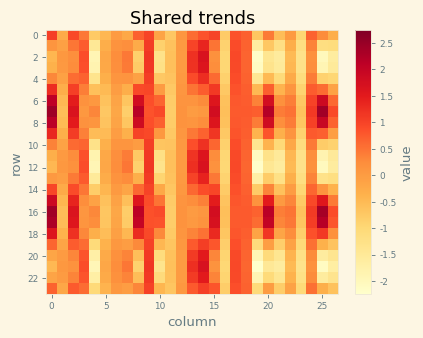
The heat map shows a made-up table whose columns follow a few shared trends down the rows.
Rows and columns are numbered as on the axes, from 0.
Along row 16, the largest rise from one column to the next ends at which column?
8
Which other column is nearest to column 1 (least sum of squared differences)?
5
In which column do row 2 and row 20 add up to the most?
14
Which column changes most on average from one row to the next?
25
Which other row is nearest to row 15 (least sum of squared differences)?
6
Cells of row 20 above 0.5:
6
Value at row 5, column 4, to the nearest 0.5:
-0.5
